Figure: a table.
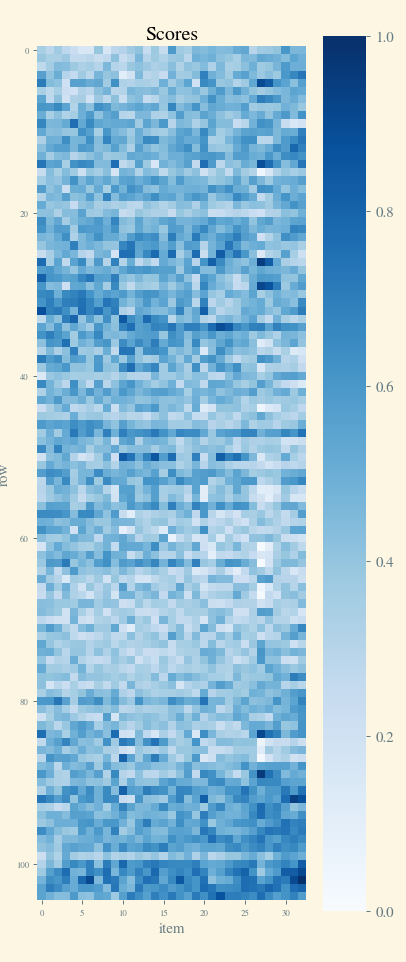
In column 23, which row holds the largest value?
34
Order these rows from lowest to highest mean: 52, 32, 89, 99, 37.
99, 37, 89, 52, 32
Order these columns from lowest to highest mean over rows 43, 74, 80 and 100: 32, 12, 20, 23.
23, 12, 20, 32
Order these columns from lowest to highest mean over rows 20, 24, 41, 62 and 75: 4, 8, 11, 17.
17, 8, 11, 4
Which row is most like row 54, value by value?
55
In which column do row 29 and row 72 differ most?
27
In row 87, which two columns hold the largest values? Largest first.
10, 14
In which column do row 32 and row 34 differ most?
22
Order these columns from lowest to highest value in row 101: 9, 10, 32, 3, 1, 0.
0, 9, 1, 10, 3, 32
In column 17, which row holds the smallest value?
78
